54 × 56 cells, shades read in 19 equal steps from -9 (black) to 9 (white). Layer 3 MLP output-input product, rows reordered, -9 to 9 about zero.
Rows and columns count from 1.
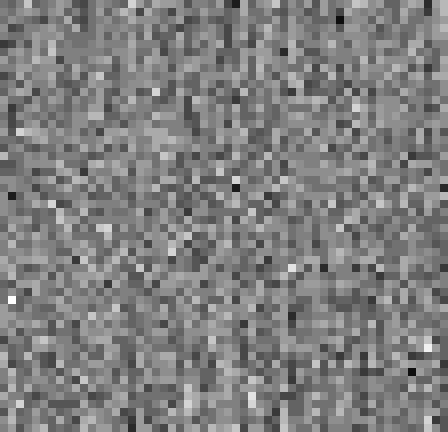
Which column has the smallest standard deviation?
49
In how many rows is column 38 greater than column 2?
27
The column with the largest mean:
13
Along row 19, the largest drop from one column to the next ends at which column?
42
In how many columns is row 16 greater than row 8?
20
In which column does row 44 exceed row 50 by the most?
54
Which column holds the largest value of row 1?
17
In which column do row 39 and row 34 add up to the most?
18
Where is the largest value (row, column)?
38, 2
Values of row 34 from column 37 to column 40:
7 2 -3 2
